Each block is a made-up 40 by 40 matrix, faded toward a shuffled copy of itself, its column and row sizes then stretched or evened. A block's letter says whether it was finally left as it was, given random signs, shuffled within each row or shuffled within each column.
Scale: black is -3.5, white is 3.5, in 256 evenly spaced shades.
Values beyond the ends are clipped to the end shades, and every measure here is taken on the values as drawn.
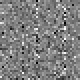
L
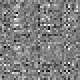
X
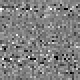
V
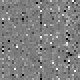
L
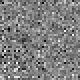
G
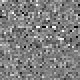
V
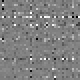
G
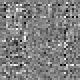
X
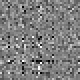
G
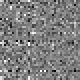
G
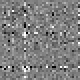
G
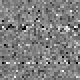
V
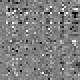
X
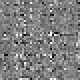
G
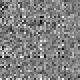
G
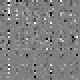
G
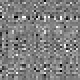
X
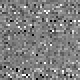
V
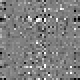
X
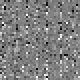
L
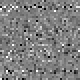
V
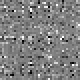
G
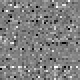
V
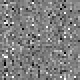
L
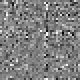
G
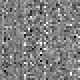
L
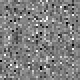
L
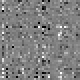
X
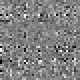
G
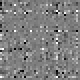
X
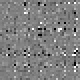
X
